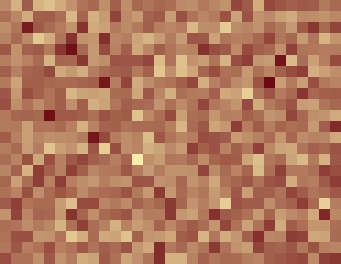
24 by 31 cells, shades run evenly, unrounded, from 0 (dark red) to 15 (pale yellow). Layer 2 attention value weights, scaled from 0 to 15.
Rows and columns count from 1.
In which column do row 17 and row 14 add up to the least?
31
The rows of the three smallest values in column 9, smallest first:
13, 19, 14
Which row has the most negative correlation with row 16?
22
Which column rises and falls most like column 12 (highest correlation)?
7
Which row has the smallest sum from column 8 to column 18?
8
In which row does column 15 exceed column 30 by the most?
20
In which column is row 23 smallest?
15
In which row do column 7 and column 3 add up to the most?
2
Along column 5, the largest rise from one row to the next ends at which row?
12
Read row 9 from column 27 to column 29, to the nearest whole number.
6 3 6
